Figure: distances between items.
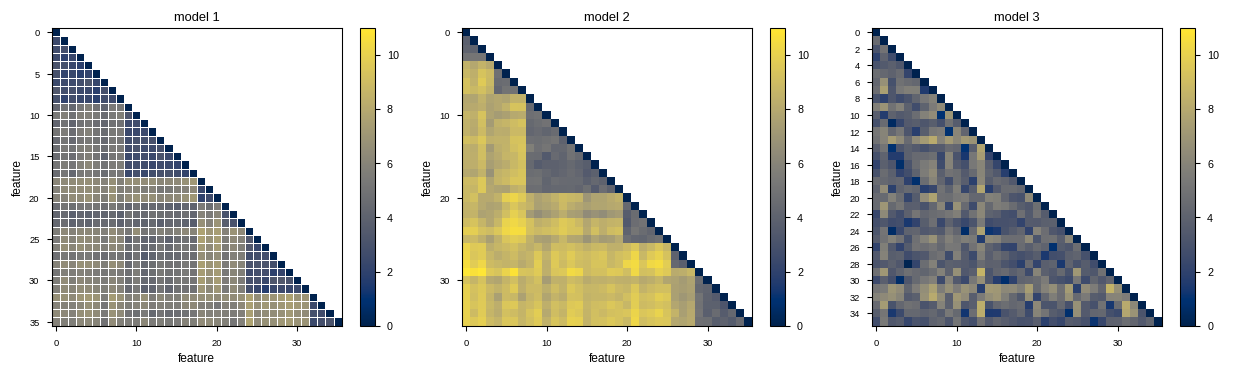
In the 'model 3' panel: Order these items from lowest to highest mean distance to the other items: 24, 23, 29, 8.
23, 24, 8, 29
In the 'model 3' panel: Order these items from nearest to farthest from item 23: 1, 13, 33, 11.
11, 1, 33, 13
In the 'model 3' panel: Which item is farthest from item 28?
7
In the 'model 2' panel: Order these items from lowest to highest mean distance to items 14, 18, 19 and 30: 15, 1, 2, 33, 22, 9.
15, 9, 22, 33, 1, 2
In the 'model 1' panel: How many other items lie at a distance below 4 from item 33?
3
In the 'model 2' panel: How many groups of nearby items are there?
6
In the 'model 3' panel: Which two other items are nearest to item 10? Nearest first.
8, 1
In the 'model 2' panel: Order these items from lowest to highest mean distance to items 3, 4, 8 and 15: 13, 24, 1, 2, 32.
13, 1, 2, 32, 24
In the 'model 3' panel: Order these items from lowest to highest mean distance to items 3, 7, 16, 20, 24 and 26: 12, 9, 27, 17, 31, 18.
17, 27, 18, 12, 9, 31
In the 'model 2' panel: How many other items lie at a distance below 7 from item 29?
6
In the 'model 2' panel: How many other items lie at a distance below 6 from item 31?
6
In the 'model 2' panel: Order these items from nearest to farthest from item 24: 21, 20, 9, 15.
20, 21, 15, 9
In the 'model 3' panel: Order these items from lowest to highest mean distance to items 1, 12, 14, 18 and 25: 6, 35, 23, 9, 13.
23, 35, 9, 6, 13
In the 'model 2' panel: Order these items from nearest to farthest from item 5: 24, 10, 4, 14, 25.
4, 10, 14, 25, 24
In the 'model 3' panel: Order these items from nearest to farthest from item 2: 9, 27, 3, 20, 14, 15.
14, 15, 3, 27, 9, 20
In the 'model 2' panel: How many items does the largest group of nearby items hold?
12
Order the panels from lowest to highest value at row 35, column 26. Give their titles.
model 3, model 1, model 2
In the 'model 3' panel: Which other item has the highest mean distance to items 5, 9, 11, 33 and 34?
13
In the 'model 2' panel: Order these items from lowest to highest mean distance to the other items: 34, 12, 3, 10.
10, 12, 3, 34
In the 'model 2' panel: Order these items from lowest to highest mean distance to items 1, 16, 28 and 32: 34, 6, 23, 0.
34, 0, 6, 23
